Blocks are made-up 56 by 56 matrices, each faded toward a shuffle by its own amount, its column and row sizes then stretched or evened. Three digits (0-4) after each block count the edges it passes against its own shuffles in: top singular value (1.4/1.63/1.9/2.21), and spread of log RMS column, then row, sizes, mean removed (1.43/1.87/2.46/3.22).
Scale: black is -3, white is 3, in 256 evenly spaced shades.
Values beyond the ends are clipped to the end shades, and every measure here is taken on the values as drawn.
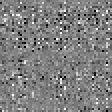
0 2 3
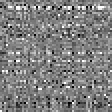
4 1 3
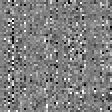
2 4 0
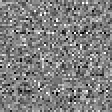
1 0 2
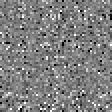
0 1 2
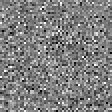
3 0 1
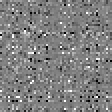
0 3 3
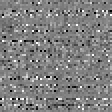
0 1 4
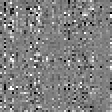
1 4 2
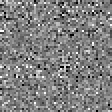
1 2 2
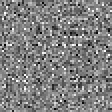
2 1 1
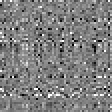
4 2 3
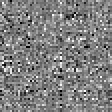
3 2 2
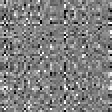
4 3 1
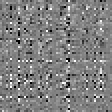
4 4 3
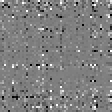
1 3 3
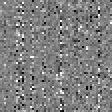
1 3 0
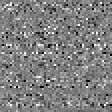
2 1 3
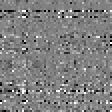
3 2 4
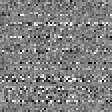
0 1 4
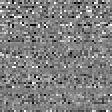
0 0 4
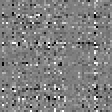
1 3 3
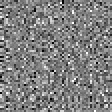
4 3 0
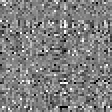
3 0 3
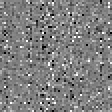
0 2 1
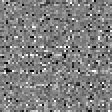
1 1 3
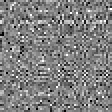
4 1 1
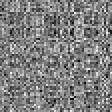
4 2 0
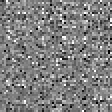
4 2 1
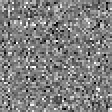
3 1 1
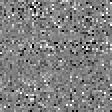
1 1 2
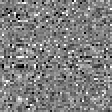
3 0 2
